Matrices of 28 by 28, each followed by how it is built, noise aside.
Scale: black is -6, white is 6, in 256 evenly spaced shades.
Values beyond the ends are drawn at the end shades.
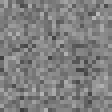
blocks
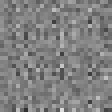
low rank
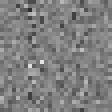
uneven columns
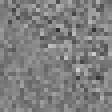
upper triangular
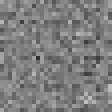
low rank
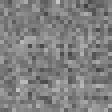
blocks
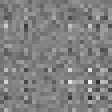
low rank
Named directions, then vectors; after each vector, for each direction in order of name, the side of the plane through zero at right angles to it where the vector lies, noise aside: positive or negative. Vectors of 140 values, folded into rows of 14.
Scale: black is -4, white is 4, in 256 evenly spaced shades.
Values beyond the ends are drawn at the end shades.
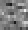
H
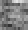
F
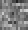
negative, positive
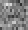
negative, negative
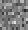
positive, negative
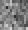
negative, negative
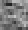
positive, positive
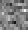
negative, positive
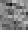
positive, positive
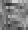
positive, positive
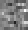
negative, positive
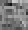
positive, positive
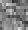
negative, negative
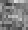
positive, positive
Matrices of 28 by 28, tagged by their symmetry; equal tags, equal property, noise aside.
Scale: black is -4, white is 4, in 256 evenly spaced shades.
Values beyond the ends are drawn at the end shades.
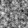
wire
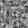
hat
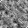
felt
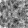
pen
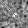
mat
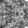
pen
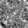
felt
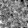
hat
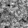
wire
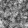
wire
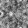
pen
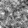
wire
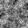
mat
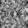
pen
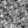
wire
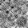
mat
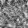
wire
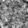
hat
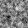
hat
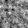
hat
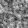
hat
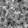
wire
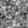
hat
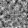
hat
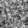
wire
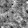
mat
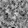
wire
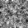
hat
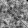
felt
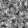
hat
